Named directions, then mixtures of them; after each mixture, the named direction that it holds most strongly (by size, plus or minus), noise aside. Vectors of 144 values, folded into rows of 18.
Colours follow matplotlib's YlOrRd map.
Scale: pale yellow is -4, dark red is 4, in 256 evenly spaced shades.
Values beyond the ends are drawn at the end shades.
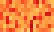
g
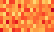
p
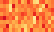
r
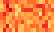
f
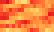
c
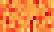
g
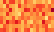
p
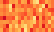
r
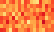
p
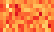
f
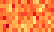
r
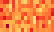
r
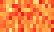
f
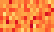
g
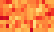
g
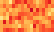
c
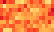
c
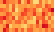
r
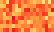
p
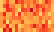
f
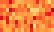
g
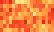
c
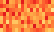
p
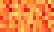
f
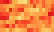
c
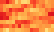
c
